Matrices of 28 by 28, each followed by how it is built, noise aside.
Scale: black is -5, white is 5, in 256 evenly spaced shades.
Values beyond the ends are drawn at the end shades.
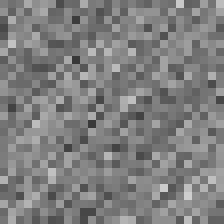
Hankel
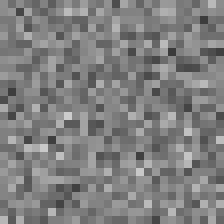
noise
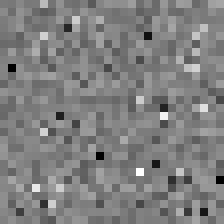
sparse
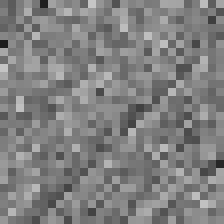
Hankel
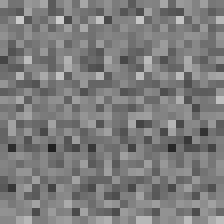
repeating columns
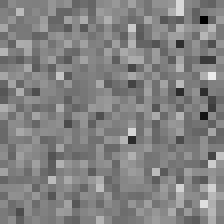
uneven columns
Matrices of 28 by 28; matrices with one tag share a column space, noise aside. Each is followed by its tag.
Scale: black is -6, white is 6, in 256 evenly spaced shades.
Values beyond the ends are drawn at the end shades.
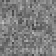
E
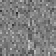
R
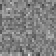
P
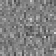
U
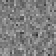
U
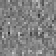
U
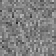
R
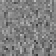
R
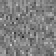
U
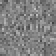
E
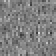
U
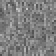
P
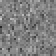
E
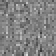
P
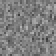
E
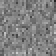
U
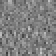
U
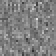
P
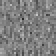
U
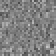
R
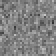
E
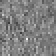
E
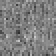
P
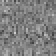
U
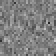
E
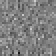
U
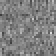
U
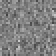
R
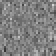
P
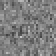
U
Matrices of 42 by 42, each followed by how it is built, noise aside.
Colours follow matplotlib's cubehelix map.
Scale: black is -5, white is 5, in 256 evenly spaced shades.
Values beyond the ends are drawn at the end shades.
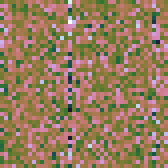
uneven columns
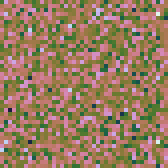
repeating rows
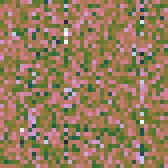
uneven columns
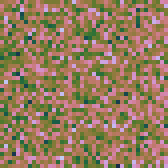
repeating rows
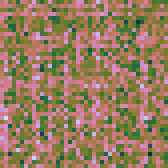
blocks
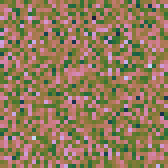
repeating rows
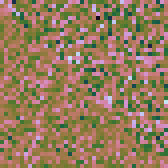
upper triangular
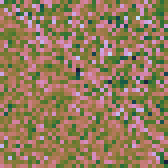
upper triangular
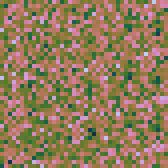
repeating rows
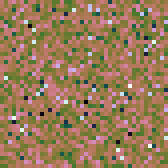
sparse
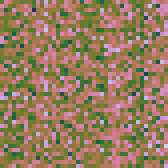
repeating rows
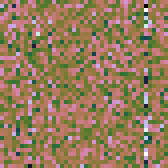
uneven columns
